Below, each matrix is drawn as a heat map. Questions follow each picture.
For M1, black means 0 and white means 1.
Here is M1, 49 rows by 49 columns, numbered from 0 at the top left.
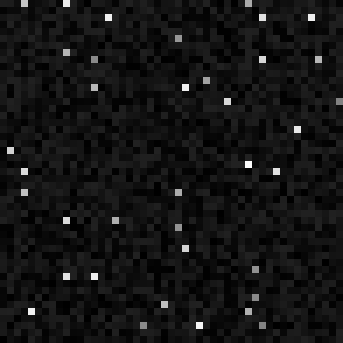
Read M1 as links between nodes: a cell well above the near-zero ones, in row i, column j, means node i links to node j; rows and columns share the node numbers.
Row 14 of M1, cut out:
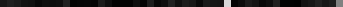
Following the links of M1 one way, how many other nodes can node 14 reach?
3
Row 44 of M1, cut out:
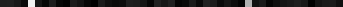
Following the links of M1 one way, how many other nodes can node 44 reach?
3
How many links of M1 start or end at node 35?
4
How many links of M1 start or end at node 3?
3
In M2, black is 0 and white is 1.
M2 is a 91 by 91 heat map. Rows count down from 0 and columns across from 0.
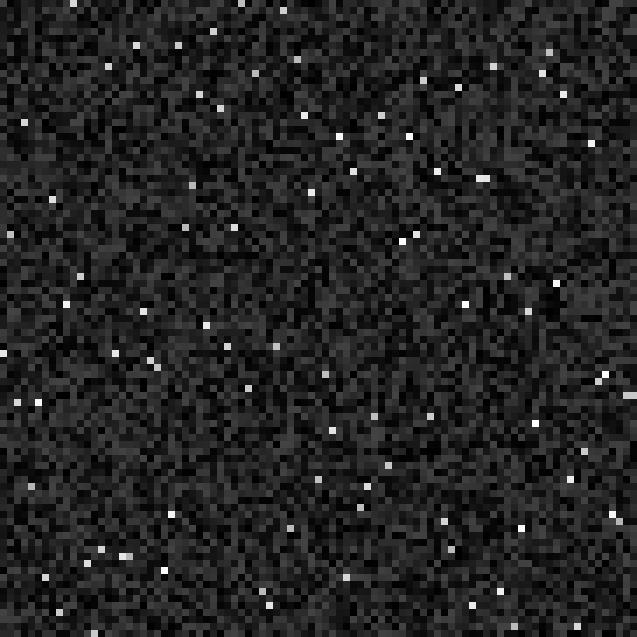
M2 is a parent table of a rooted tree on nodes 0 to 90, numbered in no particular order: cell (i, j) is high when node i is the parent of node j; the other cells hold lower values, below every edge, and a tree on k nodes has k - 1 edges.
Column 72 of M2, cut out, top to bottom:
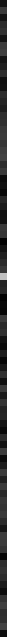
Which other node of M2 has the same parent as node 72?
11
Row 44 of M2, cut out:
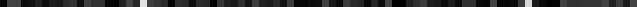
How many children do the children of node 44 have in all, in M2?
3
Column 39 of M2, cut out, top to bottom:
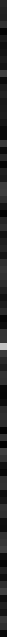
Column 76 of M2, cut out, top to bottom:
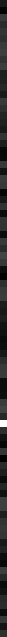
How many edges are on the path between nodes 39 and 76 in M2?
3
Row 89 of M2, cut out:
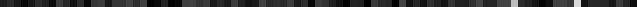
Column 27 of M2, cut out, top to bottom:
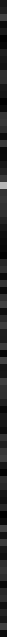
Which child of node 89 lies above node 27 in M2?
82
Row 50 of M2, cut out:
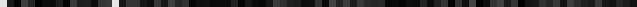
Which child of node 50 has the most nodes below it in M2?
16
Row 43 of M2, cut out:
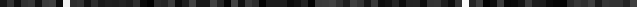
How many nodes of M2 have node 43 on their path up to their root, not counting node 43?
7
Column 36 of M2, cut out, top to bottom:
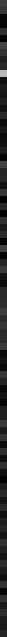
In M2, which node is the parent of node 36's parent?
0
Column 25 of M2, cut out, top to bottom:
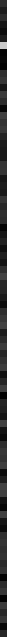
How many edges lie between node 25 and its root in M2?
4
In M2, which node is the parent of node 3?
17
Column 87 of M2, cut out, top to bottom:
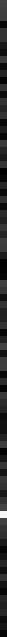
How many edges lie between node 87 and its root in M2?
3
